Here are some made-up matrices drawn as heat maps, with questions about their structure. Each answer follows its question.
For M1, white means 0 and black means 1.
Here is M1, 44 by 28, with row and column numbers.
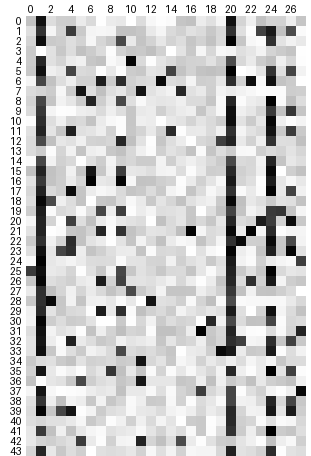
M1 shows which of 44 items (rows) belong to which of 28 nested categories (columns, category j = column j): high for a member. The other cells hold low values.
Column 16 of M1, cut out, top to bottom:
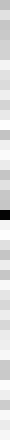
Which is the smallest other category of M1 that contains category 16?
22
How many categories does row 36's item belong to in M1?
2
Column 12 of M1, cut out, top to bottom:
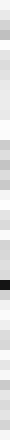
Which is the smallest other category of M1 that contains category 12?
2
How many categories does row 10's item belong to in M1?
3
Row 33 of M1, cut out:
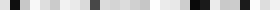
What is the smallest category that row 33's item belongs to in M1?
19
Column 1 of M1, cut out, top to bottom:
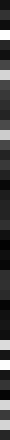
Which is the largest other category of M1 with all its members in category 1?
24
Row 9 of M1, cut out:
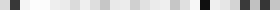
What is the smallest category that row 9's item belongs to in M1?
26
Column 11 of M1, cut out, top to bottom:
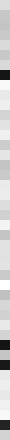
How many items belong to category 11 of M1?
4
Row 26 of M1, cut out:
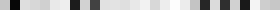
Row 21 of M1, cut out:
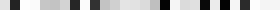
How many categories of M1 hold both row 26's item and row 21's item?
6
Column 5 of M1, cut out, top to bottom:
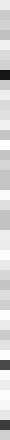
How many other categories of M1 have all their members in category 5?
1
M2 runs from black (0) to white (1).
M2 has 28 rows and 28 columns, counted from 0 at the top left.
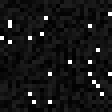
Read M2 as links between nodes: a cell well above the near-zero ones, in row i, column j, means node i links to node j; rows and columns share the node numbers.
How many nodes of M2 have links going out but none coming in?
9
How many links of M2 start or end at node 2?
3
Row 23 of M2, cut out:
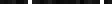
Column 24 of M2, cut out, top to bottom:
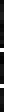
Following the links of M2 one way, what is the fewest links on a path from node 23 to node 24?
3
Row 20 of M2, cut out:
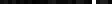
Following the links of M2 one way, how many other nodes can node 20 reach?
8
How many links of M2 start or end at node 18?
3
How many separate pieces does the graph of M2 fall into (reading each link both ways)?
8
